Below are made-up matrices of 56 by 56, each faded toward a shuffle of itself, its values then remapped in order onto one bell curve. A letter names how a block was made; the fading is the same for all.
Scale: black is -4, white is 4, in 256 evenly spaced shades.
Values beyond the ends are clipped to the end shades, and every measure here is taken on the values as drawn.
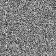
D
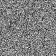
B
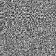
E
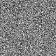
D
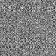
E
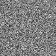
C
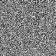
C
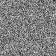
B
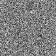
C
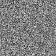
D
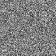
E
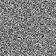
E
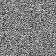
D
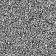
B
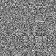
E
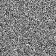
D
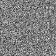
C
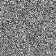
C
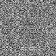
E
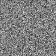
D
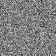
C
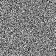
D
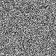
B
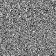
C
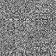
E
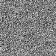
C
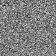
C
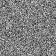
B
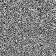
C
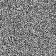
B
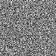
C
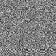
E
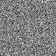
B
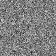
D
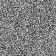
B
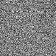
C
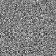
E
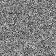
B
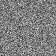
B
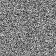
B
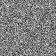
B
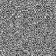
E
